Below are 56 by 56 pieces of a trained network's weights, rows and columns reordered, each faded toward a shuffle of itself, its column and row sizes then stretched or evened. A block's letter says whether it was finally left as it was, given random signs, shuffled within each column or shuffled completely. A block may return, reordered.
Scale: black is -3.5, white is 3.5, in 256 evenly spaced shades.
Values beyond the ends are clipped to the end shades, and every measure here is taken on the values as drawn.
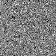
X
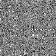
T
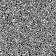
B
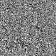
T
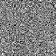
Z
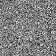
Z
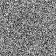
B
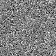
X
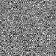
Z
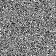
B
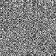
Z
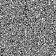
X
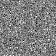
X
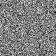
B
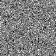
X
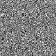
Z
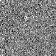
Z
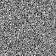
X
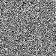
T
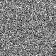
B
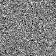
X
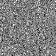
X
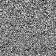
T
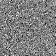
X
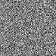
Z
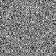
Z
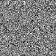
Z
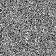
X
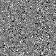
X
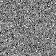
B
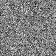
B
